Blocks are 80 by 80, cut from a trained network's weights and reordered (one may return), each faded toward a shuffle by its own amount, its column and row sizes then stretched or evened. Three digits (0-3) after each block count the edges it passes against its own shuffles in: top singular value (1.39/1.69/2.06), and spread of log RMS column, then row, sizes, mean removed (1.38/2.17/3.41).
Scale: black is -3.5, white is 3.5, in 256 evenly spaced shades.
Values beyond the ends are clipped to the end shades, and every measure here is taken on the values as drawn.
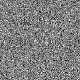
2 0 1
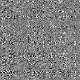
1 2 2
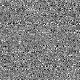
1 0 2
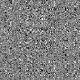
2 2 1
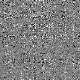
0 2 2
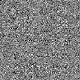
2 1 1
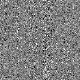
0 2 0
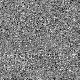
1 0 1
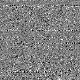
0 1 2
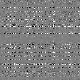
1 2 3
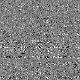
0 1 2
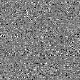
0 1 2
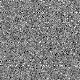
0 0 1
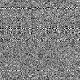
3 0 2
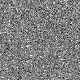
1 0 0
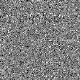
1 1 1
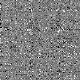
0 2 2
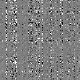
2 3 2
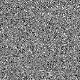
1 1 1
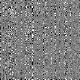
2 3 2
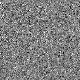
0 1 1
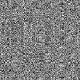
3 1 1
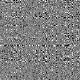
2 2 2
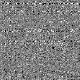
2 1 2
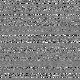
0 0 3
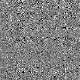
0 2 2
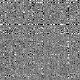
3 2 2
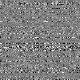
2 1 3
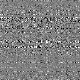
1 1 3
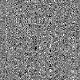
2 2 0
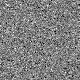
1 0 0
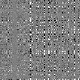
3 3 2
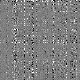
2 3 2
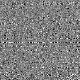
2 1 2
